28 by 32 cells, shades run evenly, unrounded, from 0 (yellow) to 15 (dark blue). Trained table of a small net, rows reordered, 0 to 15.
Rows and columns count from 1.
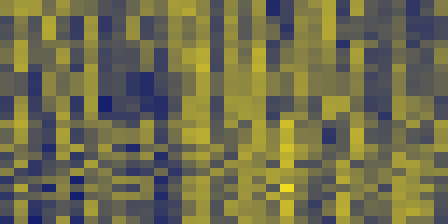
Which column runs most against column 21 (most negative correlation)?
4
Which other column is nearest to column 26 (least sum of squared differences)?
5
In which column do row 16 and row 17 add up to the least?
21
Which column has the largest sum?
12
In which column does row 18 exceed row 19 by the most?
6
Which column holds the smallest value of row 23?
25
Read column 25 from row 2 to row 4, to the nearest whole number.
13 11 10
